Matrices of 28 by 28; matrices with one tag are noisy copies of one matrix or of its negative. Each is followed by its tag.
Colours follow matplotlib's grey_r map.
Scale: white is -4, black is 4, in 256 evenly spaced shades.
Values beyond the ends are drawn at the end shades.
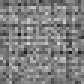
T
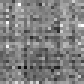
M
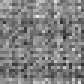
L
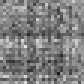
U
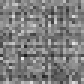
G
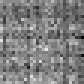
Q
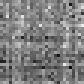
M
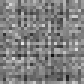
G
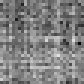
M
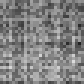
M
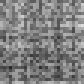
M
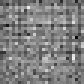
T
